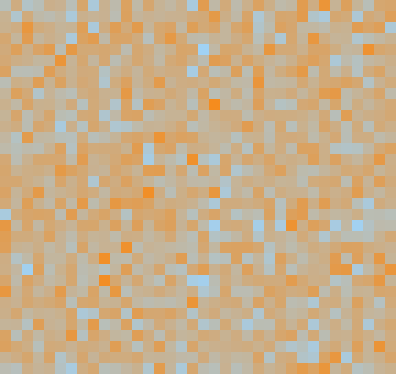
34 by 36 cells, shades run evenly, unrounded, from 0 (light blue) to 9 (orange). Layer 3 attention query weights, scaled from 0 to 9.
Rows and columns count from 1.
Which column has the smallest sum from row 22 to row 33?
20
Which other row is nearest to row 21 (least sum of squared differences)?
4
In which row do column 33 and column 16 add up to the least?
25
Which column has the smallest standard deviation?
5
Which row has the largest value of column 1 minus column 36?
21
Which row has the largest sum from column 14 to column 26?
3
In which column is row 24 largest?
10
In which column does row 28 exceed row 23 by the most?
18
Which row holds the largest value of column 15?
13
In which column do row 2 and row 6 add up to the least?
33
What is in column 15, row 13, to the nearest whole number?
8
